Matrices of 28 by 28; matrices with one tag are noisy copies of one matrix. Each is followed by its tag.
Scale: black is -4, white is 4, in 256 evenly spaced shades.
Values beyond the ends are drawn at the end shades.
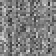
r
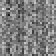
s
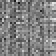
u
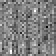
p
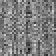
p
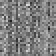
r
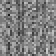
s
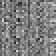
u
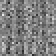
s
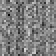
s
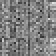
u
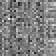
u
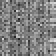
u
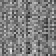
p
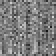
p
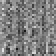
s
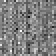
p
